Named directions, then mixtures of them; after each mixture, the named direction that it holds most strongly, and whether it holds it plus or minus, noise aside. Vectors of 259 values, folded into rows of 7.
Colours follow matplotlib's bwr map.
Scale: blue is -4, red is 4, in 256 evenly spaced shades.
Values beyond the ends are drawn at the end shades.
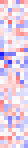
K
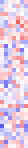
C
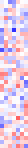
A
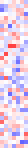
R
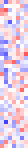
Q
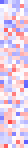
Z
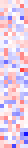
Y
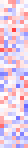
A, minus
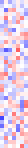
A, plus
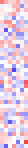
Z, minus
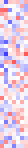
Q, plus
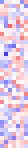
C, plus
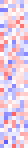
C, plus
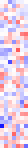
A, plus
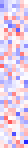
Z, plus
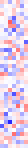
Z, minus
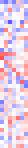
K, minus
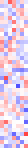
A, minus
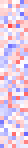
R, minus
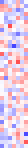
R, minus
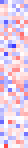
Z, plus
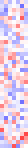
Y, minus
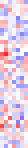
C, minus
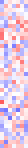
C, plus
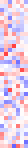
Y, plus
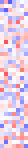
Q, minus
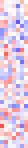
C, minus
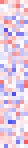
Z, minus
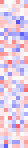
C, minus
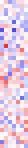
A, plus
